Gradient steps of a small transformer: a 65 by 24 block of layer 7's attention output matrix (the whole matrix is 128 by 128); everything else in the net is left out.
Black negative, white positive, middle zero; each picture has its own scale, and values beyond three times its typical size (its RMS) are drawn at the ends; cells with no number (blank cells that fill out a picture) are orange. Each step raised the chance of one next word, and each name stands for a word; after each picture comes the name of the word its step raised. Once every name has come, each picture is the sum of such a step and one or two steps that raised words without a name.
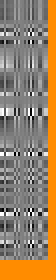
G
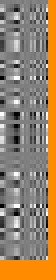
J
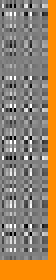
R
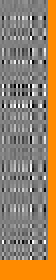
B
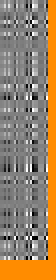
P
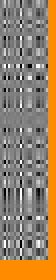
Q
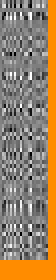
R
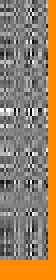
G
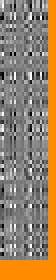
J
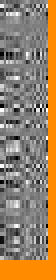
R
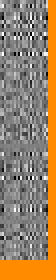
P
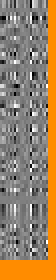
B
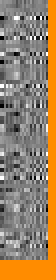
B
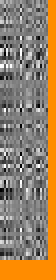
Q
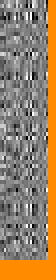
R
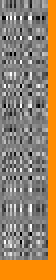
B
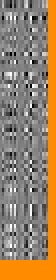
B
